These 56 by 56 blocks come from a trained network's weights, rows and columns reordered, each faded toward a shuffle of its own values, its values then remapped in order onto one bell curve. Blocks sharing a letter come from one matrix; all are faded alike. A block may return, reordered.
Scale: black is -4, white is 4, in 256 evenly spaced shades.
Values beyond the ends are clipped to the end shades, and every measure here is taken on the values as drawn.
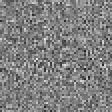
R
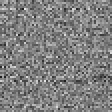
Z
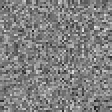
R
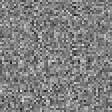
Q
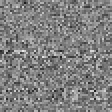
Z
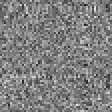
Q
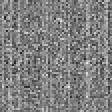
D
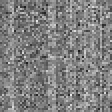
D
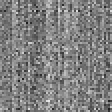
D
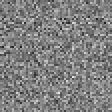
Z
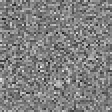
Z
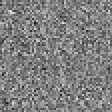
R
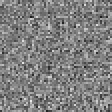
R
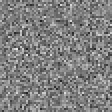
Z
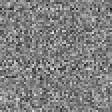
Z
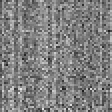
D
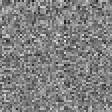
Q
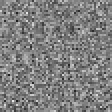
Q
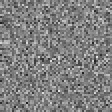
R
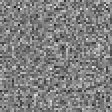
Q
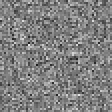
R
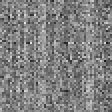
D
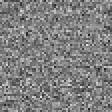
R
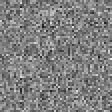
R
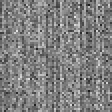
D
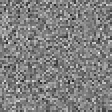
Q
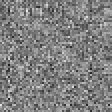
Q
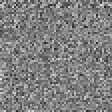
Z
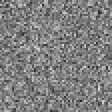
Q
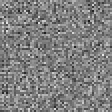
R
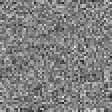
R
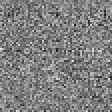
Z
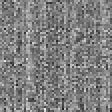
D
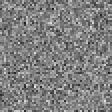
Z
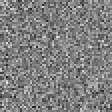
Q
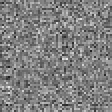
R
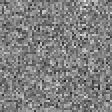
R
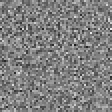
Q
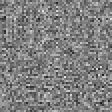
R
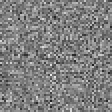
Q
